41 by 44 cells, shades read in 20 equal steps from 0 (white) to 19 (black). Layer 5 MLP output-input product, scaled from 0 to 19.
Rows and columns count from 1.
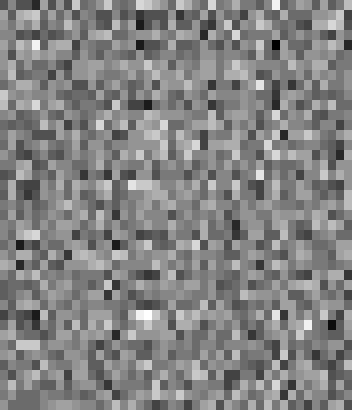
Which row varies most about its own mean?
32
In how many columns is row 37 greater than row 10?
17
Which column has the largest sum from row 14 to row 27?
5
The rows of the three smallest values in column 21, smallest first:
13, 15, 16
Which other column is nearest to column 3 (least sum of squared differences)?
4
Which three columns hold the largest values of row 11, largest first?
19, 35, 27
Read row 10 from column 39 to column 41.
10 12 11
